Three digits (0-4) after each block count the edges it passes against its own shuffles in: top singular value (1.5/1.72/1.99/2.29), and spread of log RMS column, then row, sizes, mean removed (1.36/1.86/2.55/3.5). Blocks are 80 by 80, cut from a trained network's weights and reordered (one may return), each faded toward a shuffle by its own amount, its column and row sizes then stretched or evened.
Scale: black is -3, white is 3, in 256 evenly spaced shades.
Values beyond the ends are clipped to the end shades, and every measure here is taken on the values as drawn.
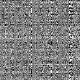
2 4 2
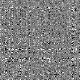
0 3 3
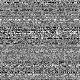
2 0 4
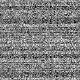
4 3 1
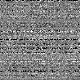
3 2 4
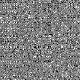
3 1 2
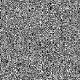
1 2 0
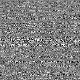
1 0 4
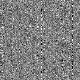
0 3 0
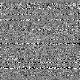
0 1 4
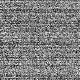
3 2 0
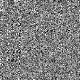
1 2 1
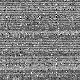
4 0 1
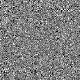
2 1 1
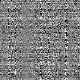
3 4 1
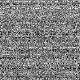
1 2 3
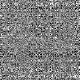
0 3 3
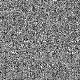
0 0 1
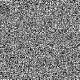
0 0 2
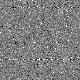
0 1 1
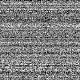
4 1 3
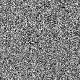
0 0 1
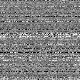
3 0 4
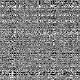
3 3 3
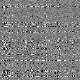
1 3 4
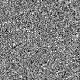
2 0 0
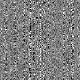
2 4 0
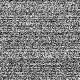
3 1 0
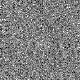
2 1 0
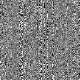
0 4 1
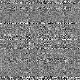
0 3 4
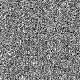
1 0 0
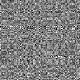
4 2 2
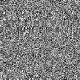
3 1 2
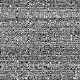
3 2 0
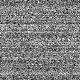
2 0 1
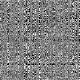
1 4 2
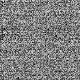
0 2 2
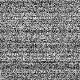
3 2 1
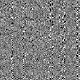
3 3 1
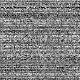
4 2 3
